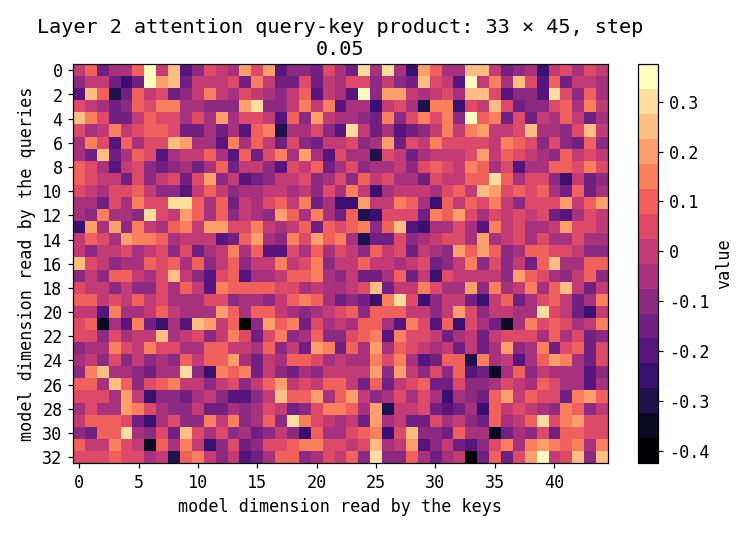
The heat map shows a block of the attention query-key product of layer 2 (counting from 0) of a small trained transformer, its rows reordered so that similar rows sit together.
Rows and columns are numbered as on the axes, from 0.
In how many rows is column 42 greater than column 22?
17
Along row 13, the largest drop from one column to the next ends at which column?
28
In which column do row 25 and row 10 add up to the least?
43
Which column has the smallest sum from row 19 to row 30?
34
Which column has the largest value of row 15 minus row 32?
33
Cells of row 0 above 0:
17
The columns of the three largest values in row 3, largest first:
15, 35, 14
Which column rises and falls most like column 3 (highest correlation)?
39
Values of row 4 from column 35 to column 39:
0.15 -0.15 0.05 -0.15 0
